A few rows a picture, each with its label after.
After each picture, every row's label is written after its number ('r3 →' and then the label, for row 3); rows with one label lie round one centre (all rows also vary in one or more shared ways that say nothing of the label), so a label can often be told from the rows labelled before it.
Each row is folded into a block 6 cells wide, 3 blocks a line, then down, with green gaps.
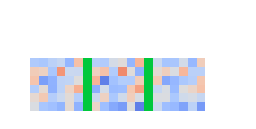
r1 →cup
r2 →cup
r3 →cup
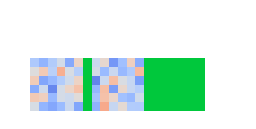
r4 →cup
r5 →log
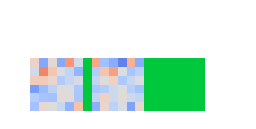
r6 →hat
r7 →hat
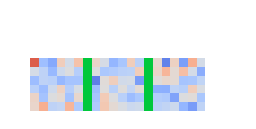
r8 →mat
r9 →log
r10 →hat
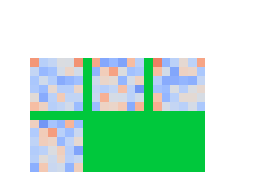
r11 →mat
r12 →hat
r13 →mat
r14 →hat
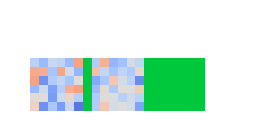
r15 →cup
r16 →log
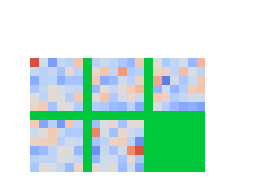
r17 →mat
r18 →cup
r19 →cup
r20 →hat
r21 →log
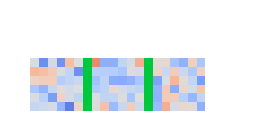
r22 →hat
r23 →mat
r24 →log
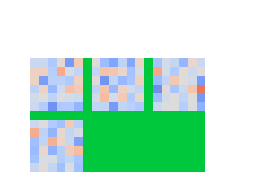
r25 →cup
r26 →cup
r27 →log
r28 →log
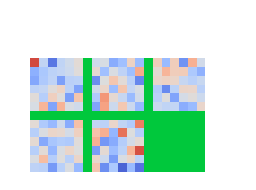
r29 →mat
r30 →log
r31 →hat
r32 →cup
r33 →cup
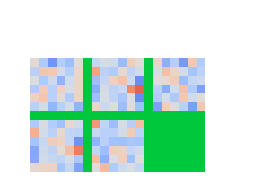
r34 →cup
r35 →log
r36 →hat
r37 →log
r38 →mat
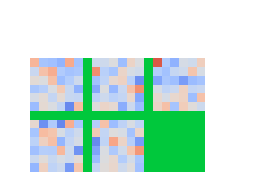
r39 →hat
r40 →log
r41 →mat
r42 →hat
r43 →log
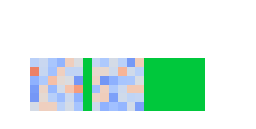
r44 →log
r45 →cup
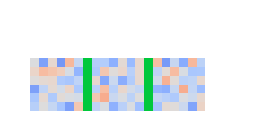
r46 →hat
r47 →cup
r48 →hat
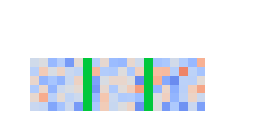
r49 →cup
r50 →log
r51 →cup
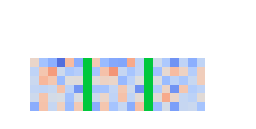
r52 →hat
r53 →hat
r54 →cup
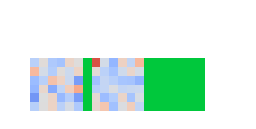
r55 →log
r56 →mat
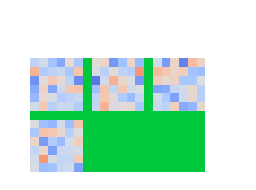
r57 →log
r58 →log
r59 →hat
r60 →cup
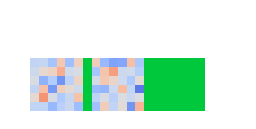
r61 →cup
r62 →hat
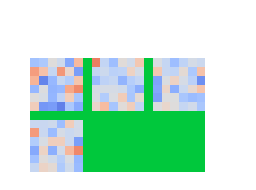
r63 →cup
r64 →mat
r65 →log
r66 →log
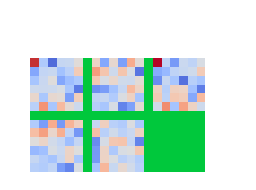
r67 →mat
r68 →hat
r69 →mat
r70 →hat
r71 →log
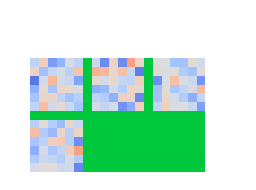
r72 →log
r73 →hat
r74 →log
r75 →log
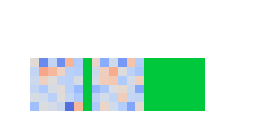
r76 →hat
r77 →hat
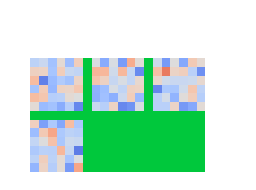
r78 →cup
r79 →hat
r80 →hat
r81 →hat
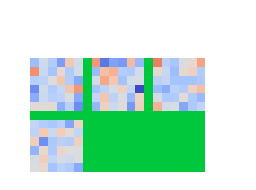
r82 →log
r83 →hat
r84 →mat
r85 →cup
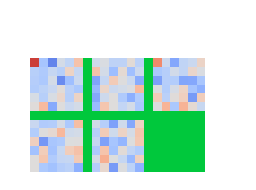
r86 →mat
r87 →log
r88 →mat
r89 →cup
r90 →cup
